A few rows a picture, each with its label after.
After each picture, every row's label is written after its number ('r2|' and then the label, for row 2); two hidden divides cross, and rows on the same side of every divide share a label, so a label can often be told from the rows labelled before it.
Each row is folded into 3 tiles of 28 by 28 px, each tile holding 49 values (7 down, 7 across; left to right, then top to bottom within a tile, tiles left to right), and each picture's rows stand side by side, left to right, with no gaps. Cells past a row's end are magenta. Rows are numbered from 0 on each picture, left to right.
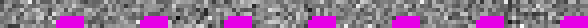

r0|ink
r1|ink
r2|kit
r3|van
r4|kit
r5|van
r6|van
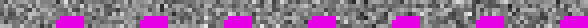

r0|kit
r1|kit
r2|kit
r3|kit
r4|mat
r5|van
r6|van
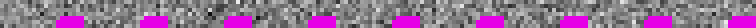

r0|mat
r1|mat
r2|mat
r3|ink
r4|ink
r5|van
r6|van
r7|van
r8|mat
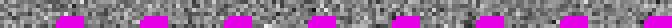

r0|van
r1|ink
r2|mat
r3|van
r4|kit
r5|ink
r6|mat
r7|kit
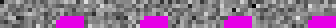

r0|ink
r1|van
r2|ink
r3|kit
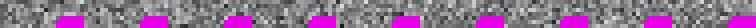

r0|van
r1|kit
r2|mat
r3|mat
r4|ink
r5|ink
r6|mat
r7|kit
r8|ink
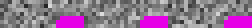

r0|kit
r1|van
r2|kit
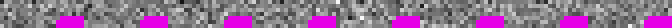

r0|ink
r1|van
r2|mat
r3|van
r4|van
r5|kit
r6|ink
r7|mat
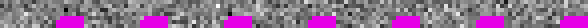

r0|kit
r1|mat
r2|van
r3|ink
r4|ink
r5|mat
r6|ink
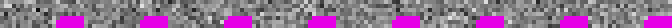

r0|ink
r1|kit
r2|ink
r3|ink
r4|van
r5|kit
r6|ink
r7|van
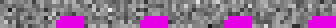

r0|ink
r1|van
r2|kit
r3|kit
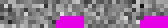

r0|kit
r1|ink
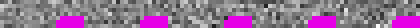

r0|ink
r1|kit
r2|kit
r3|mat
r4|mat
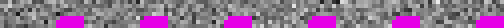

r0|ink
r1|van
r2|mat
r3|kit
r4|ink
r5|van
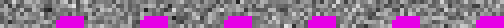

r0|kit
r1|van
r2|kit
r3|kit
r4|van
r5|mat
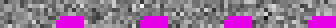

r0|kit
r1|kit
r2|van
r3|van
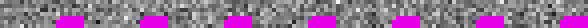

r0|van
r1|kit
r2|kit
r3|mat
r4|van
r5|van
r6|ink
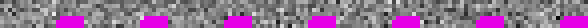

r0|ink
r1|mat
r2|ink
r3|mat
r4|ink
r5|kit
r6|ink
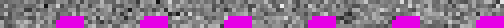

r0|kit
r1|van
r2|van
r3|kit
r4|kit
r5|mat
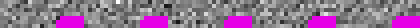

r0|kit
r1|mat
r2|kit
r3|kit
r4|kit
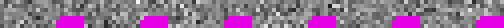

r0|van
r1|ink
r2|kit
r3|kit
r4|mat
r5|van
